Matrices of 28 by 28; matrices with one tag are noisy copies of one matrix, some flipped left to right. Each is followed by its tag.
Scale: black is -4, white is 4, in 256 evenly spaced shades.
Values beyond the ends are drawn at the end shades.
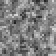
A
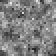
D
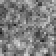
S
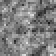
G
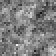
G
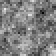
G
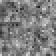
S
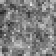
S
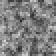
A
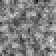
A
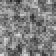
A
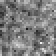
S
